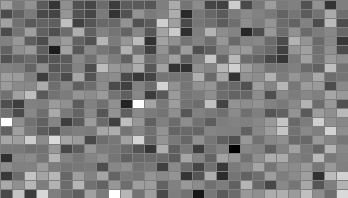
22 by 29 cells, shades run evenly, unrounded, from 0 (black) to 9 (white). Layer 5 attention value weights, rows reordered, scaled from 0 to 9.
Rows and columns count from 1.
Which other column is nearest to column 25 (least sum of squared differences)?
22
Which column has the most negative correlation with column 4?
17
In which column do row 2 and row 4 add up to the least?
16
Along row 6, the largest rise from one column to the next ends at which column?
6
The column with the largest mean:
28
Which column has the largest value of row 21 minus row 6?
5
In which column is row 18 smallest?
1
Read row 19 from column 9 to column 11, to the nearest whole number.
3 5 5
